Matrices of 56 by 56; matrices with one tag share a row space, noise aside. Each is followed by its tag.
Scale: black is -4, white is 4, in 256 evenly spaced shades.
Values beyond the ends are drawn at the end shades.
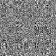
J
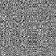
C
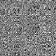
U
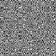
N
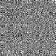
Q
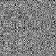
N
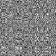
J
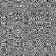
J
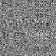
J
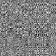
J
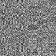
C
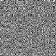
N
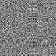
C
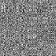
C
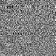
Q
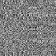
C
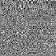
C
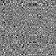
C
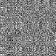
Q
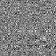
U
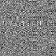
C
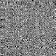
Q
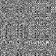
J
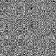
N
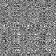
U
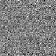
U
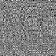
C
